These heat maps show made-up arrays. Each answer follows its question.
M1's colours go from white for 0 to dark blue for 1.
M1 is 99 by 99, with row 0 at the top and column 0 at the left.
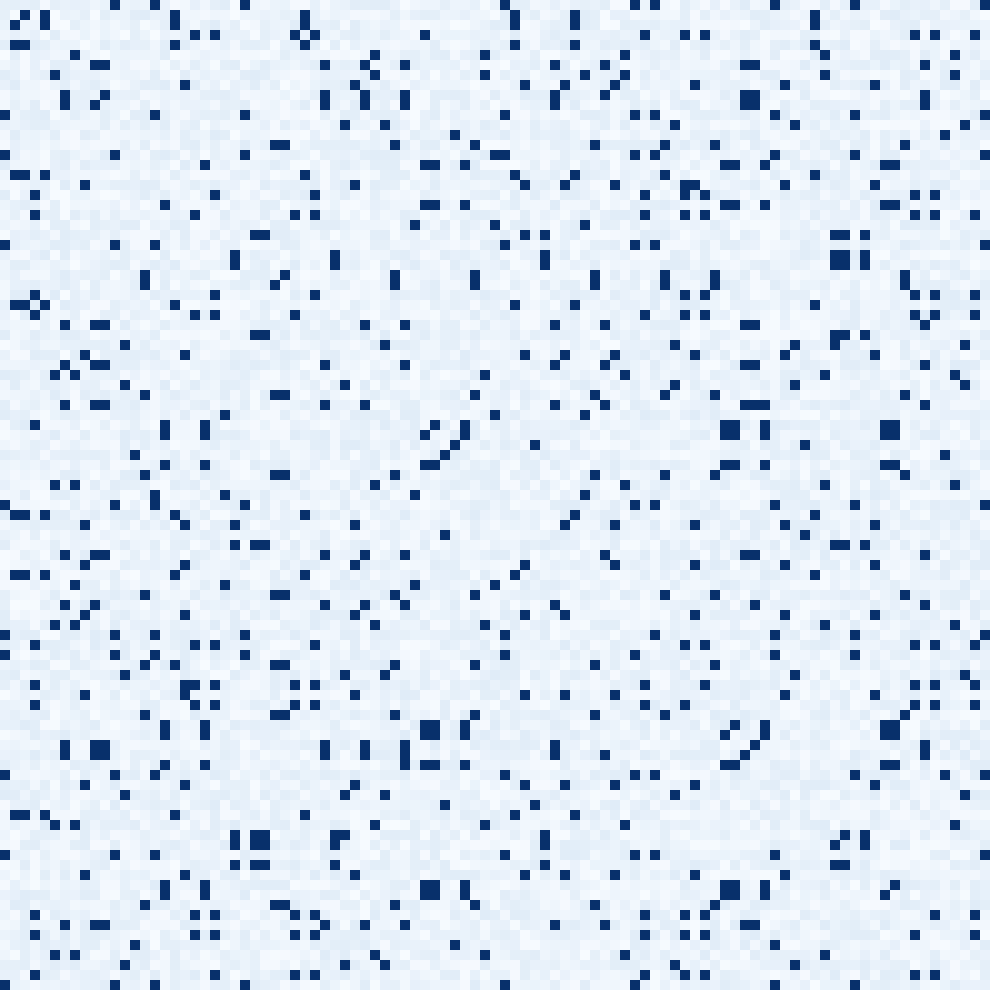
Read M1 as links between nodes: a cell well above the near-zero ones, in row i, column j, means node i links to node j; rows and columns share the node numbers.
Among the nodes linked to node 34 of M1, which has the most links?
node 83
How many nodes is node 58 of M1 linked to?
4
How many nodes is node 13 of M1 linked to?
2
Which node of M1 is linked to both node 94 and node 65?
node 77
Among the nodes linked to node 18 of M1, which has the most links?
node 68
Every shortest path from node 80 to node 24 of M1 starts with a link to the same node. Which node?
node 44
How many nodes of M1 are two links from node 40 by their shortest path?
9
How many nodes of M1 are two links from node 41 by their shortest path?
2
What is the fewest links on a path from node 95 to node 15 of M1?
4
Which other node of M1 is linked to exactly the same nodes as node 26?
node 25
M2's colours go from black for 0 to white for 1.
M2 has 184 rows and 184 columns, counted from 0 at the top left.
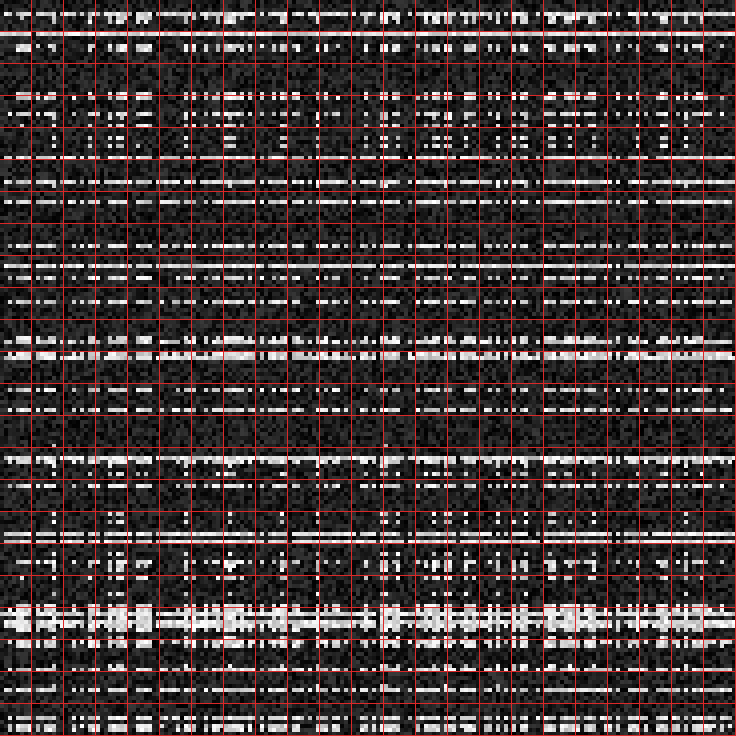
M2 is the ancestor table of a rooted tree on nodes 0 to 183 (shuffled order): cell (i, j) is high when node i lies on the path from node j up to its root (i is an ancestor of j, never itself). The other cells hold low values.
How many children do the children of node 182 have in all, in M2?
6
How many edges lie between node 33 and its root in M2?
4
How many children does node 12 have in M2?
7
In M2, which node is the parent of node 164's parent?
24
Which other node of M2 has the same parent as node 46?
27
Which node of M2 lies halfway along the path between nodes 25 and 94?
155
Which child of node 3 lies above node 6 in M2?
45
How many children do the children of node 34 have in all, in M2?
6
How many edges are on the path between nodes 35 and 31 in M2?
2
